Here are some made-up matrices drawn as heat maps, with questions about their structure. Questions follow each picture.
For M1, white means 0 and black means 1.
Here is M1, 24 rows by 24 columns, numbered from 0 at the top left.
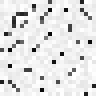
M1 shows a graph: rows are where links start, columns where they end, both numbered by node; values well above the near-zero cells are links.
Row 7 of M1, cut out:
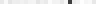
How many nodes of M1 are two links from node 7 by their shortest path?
2
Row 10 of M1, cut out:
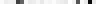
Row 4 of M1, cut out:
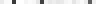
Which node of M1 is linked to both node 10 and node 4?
node 22
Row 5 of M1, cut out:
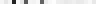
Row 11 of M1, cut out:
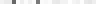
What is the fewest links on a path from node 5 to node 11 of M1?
2
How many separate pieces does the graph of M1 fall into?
3
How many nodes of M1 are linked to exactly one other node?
10
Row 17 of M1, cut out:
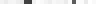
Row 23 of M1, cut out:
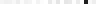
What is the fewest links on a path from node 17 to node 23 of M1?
4
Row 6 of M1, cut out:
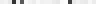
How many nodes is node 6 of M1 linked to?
3
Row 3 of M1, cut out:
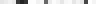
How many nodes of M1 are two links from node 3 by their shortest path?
5
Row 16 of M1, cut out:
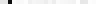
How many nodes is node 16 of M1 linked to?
1
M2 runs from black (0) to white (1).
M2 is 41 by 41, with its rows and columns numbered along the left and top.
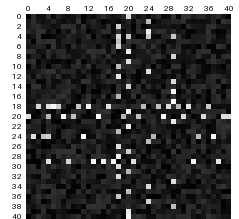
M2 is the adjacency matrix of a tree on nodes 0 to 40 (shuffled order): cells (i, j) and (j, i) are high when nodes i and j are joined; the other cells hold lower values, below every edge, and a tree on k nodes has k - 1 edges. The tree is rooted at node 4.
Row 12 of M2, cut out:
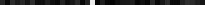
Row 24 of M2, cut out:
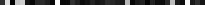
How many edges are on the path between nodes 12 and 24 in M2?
3
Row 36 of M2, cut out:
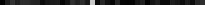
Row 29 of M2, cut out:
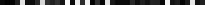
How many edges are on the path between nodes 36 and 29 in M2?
3
